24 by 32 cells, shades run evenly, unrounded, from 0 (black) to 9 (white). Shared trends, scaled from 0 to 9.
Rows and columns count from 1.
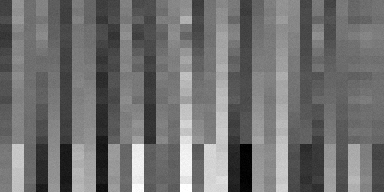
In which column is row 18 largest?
16
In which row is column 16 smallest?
5
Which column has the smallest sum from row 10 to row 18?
9
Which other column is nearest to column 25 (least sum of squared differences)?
32
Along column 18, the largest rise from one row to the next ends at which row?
19
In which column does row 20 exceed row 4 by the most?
12
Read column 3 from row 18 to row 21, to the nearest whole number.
4 4 4 4
